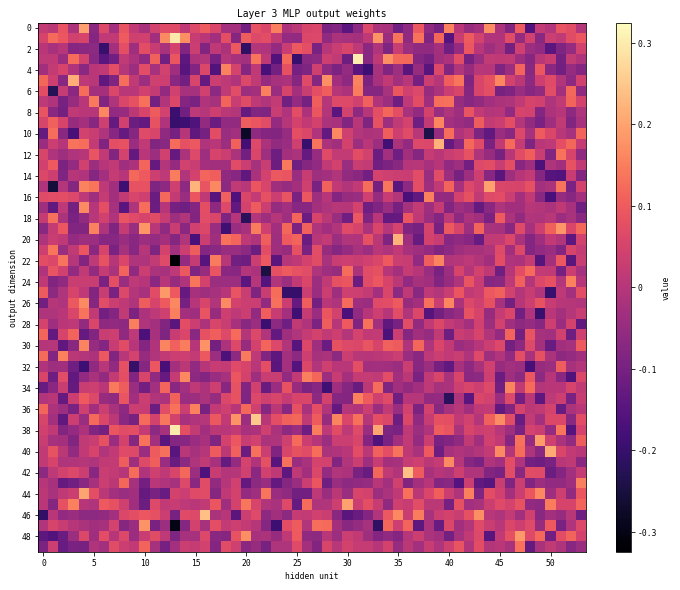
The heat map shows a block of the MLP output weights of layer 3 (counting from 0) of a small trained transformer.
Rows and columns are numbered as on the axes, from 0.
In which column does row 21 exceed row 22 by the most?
13
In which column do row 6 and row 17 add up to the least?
1
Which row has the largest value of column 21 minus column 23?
3
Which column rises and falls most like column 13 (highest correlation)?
23
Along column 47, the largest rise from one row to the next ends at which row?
39
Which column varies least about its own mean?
41
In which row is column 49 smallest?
27
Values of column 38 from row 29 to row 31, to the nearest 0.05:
-0.05 0 0
